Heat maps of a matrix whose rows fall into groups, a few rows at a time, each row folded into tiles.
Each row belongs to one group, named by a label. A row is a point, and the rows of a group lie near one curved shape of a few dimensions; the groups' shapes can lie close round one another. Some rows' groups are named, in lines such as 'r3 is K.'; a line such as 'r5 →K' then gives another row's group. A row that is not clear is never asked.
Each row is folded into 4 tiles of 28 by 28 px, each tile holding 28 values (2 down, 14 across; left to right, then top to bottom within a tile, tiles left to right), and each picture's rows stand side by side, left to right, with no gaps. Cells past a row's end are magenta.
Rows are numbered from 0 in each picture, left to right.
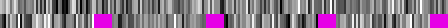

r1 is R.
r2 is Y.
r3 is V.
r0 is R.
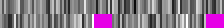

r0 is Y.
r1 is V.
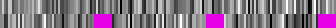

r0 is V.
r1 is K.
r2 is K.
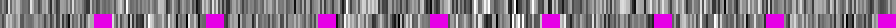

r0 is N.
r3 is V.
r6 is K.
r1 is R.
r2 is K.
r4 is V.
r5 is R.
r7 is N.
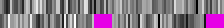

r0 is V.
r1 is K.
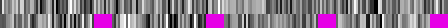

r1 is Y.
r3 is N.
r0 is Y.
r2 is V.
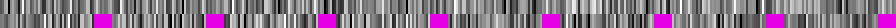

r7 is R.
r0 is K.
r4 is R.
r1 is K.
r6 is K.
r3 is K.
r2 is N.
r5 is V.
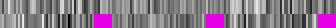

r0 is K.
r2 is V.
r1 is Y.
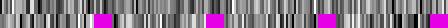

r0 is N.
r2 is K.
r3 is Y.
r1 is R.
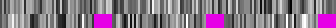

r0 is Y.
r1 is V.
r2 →R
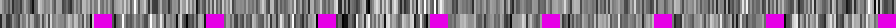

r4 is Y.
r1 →Y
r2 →K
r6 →Y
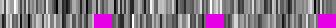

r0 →R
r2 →K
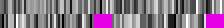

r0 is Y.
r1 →Y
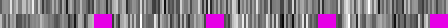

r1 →K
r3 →V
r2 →K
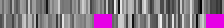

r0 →R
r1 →N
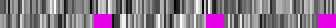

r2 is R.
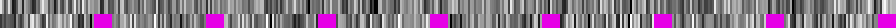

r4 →Y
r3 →N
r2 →K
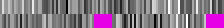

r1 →V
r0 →V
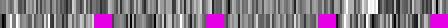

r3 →V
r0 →R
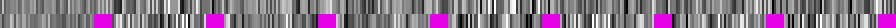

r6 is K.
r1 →V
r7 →R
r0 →Y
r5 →R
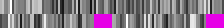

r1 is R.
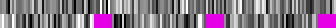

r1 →Y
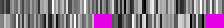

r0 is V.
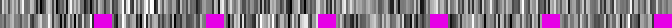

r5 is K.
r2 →R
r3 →R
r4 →Y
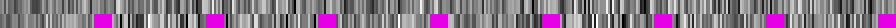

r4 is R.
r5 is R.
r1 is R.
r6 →V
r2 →Y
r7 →R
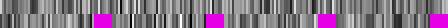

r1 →K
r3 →Y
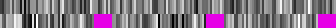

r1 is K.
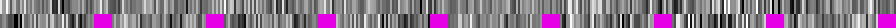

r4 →K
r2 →R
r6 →V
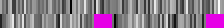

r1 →Y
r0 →K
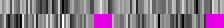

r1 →K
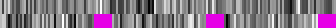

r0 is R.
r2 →R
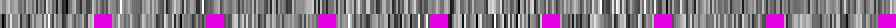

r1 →K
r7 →Y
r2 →K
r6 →K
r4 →K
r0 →R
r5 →Y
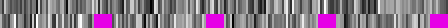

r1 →N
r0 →R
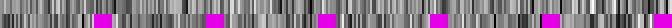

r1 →R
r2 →R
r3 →V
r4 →K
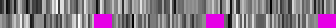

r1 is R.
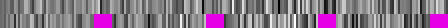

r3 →R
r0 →K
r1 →R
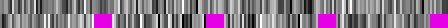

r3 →V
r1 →K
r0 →R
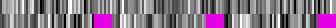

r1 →V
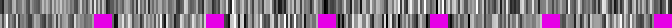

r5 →N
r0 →V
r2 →N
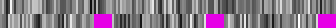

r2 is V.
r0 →V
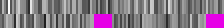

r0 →N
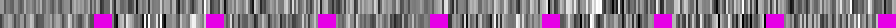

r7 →V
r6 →K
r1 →R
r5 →V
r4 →K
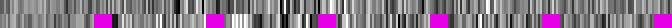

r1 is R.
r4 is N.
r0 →Y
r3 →N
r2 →Y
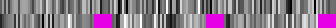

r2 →R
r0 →K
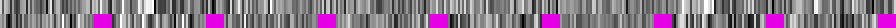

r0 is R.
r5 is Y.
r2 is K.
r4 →Y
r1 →V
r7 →N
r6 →V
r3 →Y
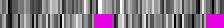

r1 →N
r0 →N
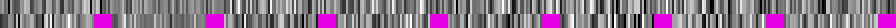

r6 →N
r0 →K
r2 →K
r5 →Y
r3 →V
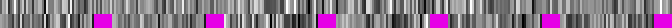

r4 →Y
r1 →K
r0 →K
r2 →K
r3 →N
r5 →R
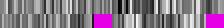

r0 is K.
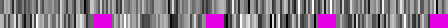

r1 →Y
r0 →R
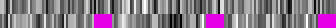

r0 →V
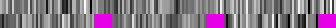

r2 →Y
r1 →N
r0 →R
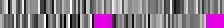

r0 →K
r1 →R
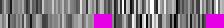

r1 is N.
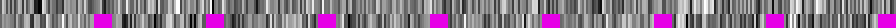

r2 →N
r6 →V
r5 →N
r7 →V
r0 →N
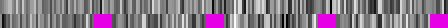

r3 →N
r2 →N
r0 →Y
